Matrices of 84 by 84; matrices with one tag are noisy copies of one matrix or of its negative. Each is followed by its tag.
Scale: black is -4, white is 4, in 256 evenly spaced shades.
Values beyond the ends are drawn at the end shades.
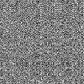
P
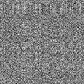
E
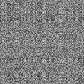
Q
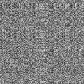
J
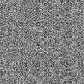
P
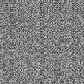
P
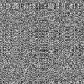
J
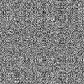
Q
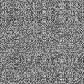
Q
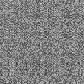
P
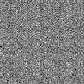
P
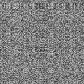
J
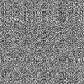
Q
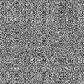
Q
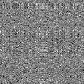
J
